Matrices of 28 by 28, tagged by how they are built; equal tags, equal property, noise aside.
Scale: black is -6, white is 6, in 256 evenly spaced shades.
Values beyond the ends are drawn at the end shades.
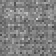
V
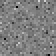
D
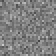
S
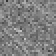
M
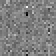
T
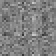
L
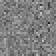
T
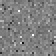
D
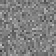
S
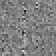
T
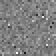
D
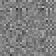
L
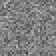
S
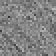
M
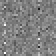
T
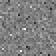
D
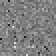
D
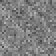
M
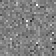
D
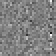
T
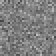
S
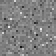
D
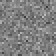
S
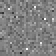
D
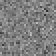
S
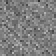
M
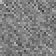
M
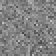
M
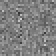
T
